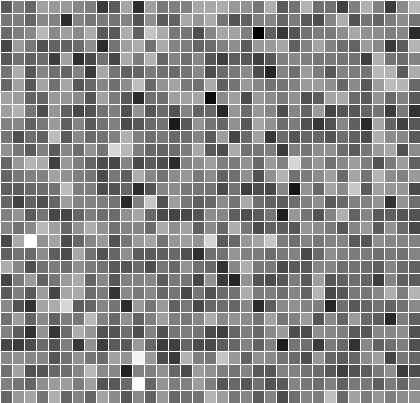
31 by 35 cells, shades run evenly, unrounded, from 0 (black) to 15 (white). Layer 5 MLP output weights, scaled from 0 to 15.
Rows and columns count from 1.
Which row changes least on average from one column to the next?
20
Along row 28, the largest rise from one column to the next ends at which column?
16
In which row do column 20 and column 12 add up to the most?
28
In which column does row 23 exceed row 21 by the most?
35
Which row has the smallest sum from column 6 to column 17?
27
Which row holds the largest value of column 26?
1
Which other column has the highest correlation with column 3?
18
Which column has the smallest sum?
24
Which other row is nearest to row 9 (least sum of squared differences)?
21
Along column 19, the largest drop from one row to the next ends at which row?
9
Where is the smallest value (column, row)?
22, 3
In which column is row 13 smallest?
15
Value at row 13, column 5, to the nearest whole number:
4
